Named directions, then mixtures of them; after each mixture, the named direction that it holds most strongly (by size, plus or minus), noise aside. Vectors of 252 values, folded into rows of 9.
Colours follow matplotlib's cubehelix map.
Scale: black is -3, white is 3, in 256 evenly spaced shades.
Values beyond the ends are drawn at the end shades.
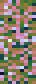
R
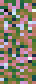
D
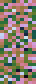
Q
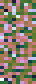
D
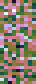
Q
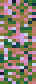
R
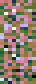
Q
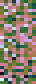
R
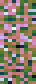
R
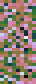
Q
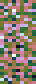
Q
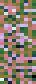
Q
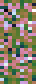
D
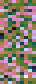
Q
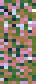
D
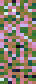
Q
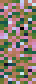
Q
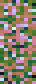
R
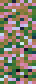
Q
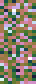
D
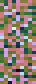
Q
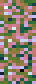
R
